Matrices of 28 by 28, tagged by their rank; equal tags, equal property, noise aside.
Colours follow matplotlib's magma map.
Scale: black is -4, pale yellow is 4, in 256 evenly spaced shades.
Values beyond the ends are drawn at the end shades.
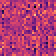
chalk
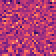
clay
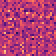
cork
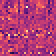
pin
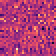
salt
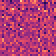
chalk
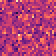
salt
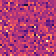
salt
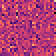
pin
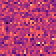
cork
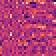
chalk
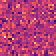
clay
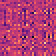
chalk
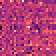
pin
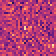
cork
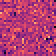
cork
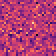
cork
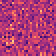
clay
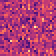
salt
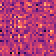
chalk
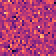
clay
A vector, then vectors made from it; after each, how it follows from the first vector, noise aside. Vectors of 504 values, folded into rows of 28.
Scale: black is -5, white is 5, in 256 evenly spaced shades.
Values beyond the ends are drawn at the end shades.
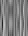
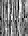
wrapped around, scaled up.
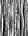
negated, scaled up.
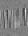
reversed, negated, partly zeroed.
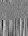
partly zeroed.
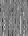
partly zeroed.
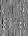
partly zeroed.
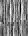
wrapped around, scaled up.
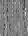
reversed, negated, partly zeroed.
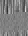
reversed, negated, partly zeroed.
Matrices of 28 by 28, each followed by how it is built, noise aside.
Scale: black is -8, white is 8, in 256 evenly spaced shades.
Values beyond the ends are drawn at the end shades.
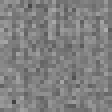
blocks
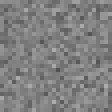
repeating rows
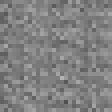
repeating rows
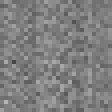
repeating rows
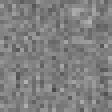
blocks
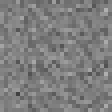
repeating rows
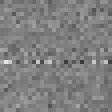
uneven rows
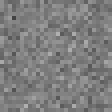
repeating rows
